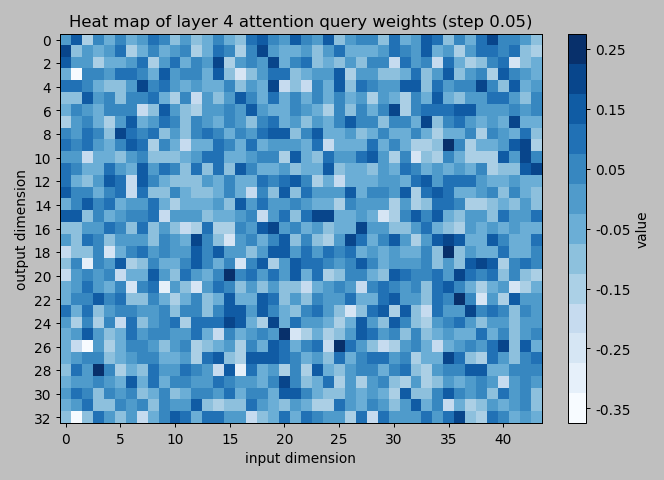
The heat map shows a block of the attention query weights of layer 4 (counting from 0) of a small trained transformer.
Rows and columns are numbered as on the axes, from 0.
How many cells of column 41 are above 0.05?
5
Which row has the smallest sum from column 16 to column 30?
21
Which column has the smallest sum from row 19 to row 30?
33
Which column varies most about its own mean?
2
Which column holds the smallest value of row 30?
30
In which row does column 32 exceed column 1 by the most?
3
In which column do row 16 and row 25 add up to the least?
14
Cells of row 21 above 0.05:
6
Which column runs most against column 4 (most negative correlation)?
25
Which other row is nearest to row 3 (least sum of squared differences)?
18
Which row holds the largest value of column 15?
20
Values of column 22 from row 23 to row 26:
0.05 0 -0.15 0.05
